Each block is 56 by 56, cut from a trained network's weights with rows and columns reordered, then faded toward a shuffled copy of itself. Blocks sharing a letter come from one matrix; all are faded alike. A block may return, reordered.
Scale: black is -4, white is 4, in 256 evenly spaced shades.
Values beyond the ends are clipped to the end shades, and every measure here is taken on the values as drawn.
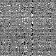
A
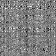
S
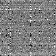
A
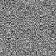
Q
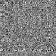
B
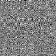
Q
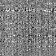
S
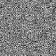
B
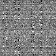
A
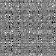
A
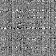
S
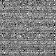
A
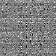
A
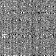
S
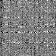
S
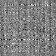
S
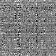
A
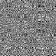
Q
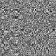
Q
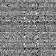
A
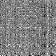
S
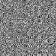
B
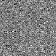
B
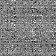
A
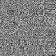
Q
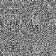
B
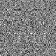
B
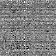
A
